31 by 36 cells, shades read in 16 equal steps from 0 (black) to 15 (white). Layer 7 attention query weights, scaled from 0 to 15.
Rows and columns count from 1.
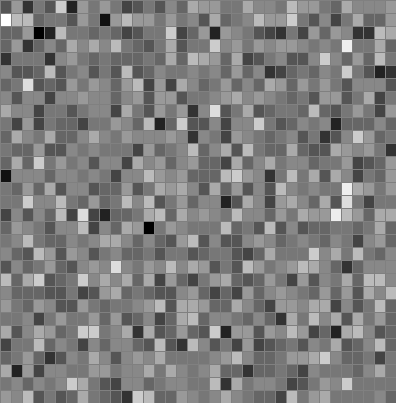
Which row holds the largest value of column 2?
2
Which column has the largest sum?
32
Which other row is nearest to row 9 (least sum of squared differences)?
11
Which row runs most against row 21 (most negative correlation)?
30
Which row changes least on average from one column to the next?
28
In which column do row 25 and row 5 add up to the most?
18
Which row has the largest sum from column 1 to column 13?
22
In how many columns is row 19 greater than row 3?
22
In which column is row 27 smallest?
17
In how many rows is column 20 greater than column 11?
20
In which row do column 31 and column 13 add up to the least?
26
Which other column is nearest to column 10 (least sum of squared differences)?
34
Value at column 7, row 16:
7
